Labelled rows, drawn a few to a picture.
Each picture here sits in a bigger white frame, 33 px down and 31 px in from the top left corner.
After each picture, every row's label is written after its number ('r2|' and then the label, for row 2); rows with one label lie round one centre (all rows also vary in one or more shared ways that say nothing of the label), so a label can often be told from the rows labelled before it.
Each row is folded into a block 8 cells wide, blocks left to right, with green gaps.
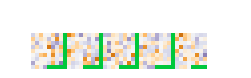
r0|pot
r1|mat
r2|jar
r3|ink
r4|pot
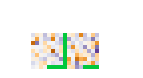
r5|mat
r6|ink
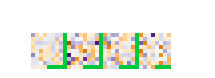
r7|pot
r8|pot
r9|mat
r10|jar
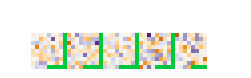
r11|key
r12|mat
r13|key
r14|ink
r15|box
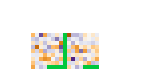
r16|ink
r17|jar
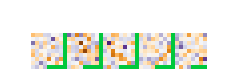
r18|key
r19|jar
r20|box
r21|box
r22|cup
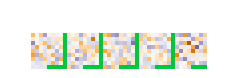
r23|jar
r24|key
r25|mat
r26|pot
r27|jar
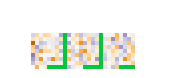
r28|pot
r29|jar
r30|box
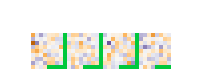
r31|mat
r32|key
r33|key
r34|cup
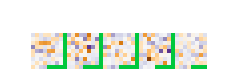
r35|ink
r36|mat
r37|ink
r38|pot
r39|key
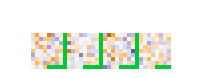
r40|box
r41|jar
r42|pot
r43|pot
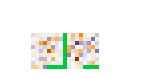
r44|ink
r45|pot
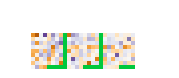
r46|mat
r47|jar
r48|jar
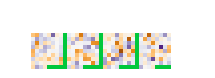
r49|ink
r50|box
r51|key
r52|box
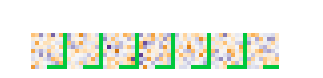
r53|ink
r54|cup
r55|cup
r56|pot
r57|key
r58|jar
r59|box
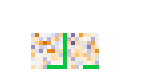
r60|ink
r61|box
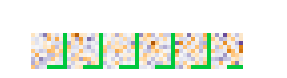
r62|key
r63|box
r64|jar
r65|key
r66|jar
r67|jar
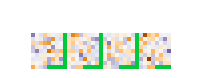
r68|ink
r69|mat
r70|key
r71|pot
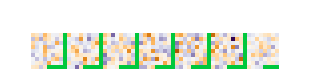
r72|box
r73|box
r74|pot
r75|box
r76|cup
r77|key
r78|key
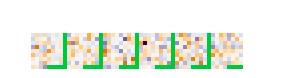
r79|ink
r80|mat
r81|cup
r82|mat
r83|key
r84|cup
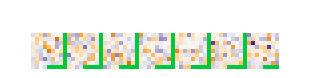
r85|key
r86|box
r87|jar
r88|box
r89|mat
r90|jar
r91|mat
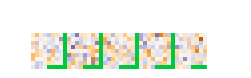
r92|mat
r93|cup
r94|pot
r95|cup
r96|cup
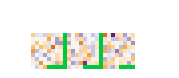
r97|jar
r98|jar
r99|ink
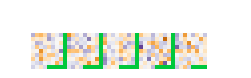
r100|pot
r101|cup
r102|pot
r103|cup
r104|cup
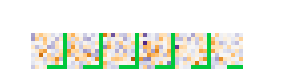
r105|box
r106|pot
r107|ink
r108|jar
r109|cup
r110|pot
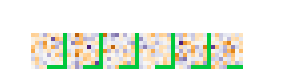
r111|key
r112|box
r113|jar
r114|cup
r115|jar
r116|ink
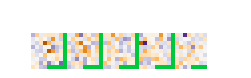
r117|ink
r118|jar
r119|box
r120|mat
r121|ink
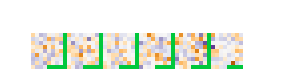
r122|key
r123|key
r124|ink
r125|box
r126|pot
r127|cup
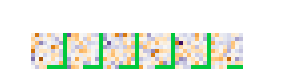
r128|pot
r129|pot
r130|cup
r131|ink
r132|mat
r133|mat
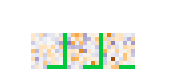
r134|jar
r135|cup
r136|pot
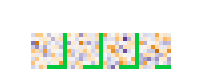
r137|cup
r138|jar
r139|box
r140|key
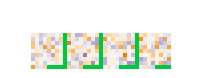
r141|key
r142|mat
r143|pot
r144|pot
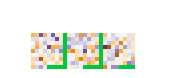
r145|ink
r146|cup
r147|ink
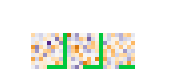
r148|jar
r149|box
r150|jar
